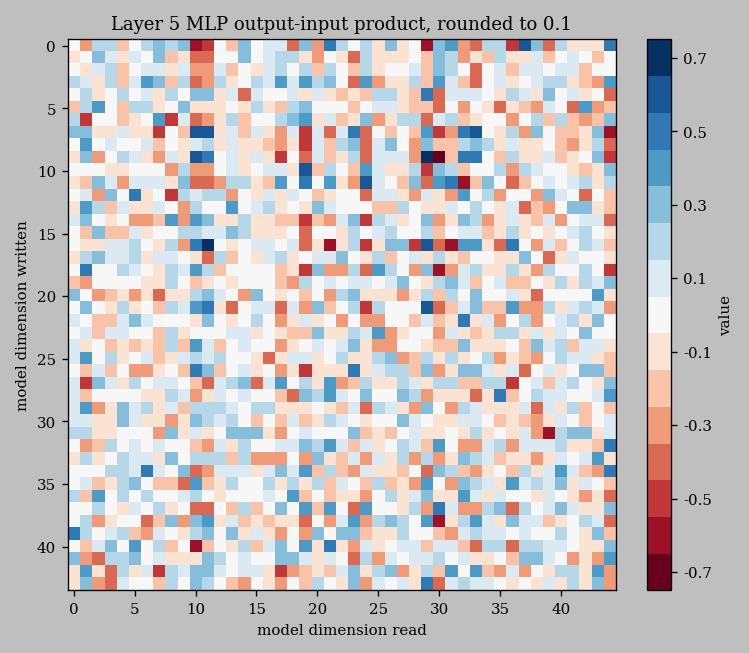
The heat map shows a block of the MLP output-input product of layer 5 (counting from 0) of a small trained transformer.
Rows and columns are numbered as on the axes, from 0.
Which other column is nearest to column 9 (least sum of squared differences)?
6
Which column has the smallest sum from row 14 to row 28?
30
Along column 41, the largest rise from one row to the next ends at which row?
42
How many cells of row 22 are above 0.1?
7
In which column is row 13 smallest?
37
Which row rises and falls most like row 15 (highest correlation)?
26
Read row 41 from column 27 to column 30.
0 0.1 0.1 0.2
